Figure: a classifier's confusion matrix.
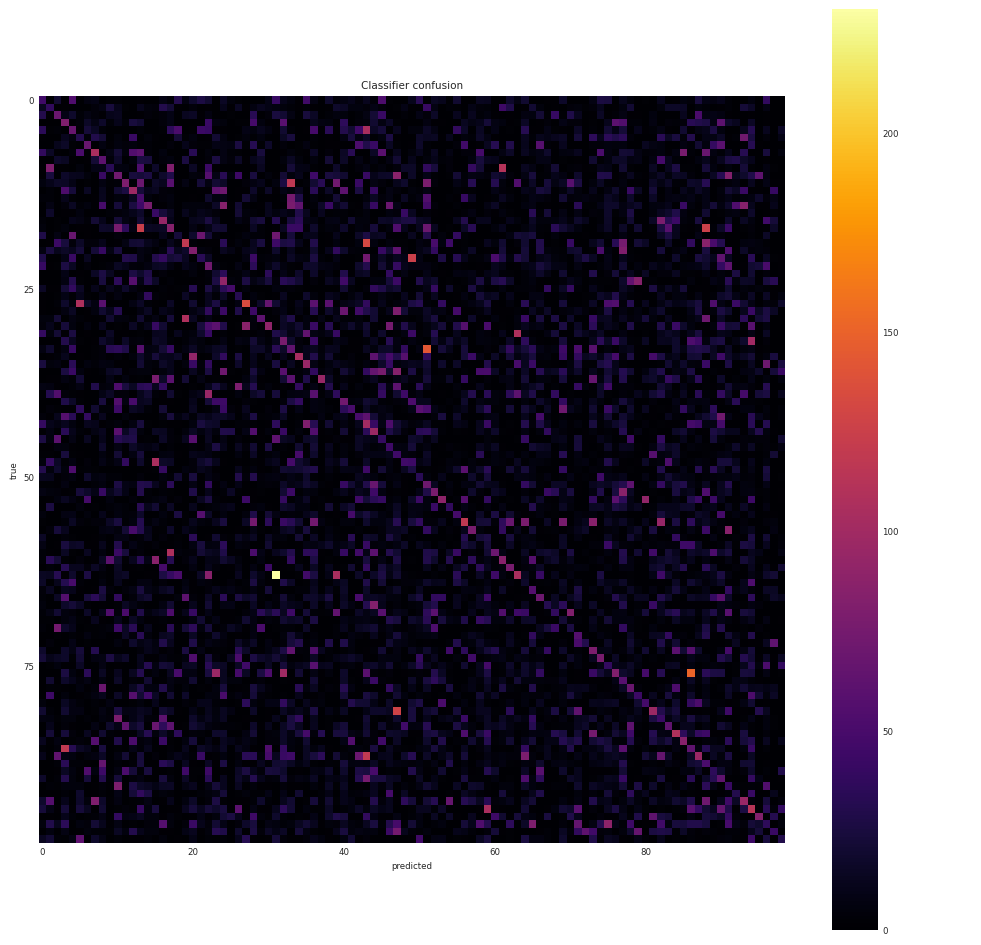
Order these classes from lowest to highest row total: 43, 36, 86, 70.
70, 86, 43, 36
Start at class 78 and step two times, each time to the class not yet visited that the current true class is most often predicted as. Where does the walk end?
82
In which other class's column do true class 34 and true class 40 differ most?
20
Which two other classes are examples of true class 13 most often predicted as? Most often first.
33, 51
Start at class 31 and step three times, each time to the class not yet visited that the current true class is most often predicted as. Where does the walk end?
22
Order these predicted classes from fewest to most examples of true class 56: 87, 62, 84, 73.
87, 84, 62, 73
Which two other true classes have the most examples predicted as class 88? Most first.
17, 19
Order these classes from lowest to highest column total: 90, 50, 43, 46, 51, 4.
50, 4, 46, 90, 51, 43
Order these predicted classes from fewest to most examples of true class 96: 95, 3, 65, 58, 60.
60, 95, 3, 58, 65
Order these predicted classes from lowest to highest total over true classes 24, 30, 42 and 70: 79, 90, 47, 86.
86, 47, 79, 90
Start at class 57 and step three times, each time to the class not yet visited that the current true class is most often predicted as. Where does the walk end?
47
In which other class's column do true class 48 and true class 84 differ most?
15
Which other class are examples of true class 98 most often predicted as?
5
